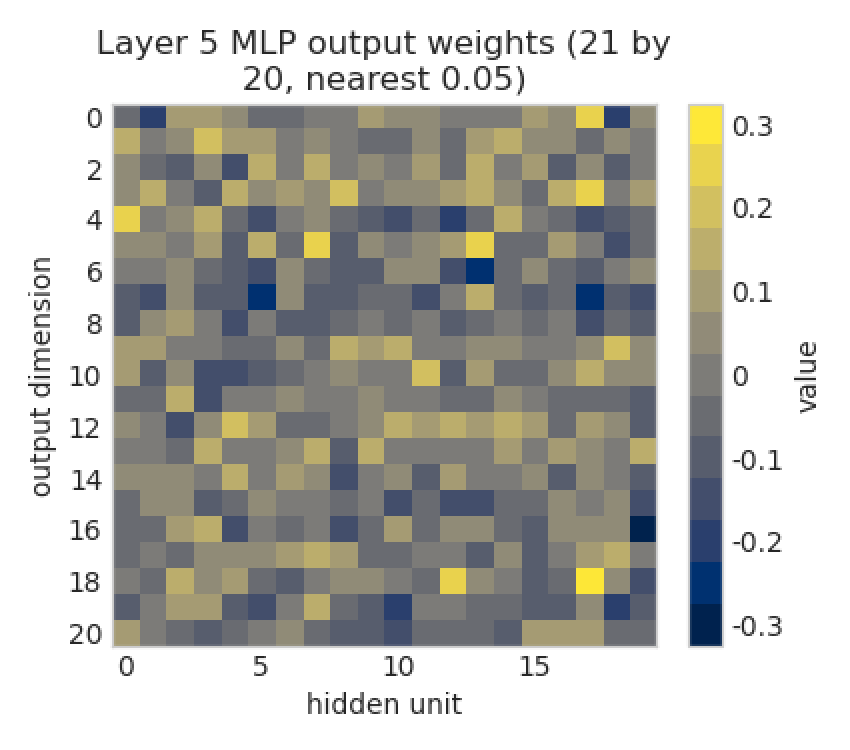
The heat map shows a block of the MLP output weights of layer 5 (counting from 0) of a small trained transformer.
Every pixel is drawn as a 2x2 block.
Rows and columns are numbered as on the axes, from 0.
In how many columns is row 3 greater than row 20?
17
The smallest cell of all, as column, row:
19, 16
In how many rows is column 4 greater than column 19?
10
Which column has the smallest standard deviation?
6
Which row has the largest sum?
3
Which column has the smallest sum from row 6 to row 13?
5
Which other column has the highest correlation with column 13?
12
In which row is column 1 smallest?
0
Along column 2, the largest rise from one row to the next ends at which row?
18
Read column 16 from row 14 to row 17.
-0.1 0.05 0.05 0
